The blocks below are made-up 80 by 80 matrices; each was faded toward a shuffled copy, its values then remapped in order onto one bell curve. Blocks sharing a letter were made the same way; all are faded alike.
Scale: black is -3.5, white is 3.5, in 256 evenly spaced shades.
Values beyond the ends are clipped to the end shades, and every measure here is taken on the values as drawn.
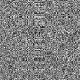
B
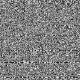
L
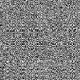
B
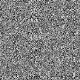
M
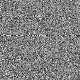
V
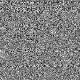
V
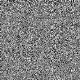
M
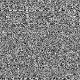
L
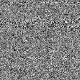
V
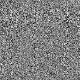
M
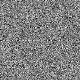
L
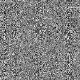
M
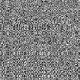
B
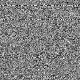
L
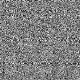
V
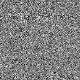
M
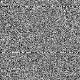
V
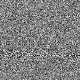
L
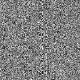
M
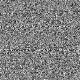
L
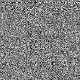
M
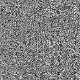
M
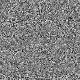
V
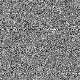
L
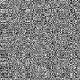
B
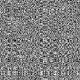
B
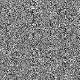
M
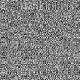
B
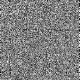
M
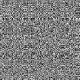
B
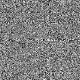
V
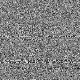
V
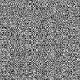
B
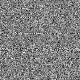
L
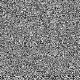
V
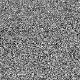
V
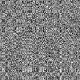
B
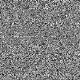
V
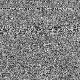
L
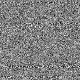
L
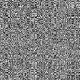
B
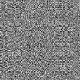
B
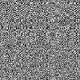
B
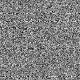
L
